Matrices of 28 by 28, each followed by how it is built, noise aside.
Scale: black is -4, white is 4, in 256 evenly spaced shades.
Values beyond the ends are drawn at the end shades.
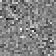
block diagonal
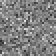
noise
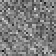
Toeplitz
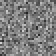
noise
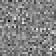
block diagonal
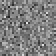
noise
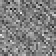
Toeplitz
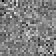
block diagonal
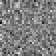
low rank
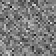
Toeplitz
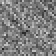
Toeplitz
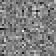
low rank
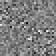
block diagonal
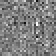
low rank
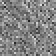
Toeplitz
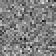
noise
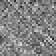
Toeplitz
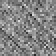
Toeplitz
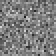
noise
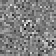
block diagonal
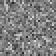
noise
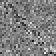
banded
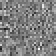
low rank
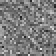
Toeplitz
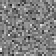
noise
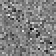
banded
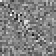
banded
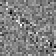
banded
